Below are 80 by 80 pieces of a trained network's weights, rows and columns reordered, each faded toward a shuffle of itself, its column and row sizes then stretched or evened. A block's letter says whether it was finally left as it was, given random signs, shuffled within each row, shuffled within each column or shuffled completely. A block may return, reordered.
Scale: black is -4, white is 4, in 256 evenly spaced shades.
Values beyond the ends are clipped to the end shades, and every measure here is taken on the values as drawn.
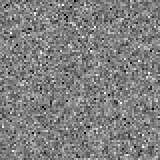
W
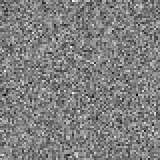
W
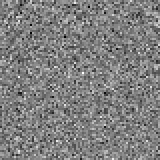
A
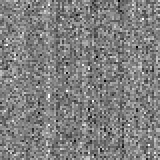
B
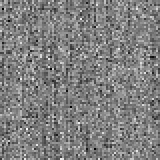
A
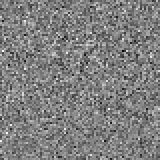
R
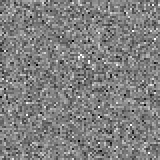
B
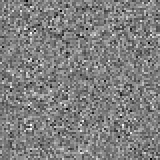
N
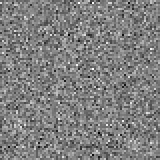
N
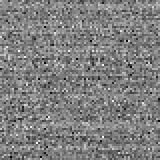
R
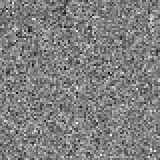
B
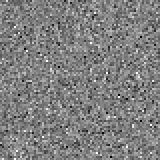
W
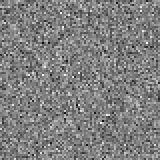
W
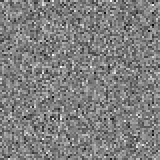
N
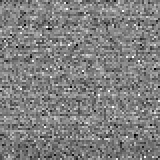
R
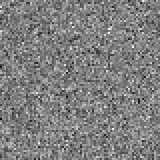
B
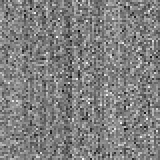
B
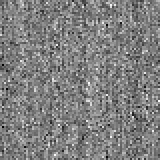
B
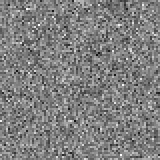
W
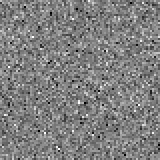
W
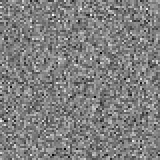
A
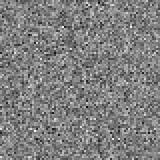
N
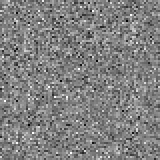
N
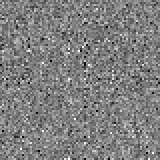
N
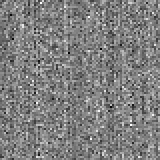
B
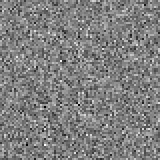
A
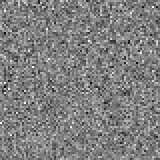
A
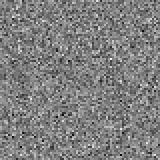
A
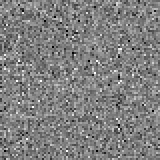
B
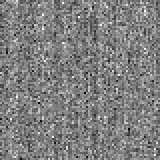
B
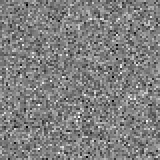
W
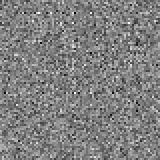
N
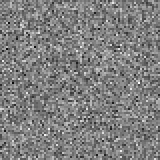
W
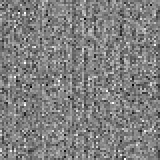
A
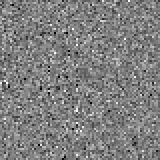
B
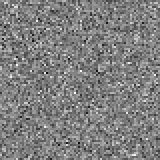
W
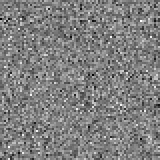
N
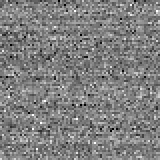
R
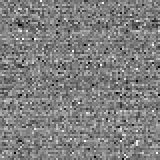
A
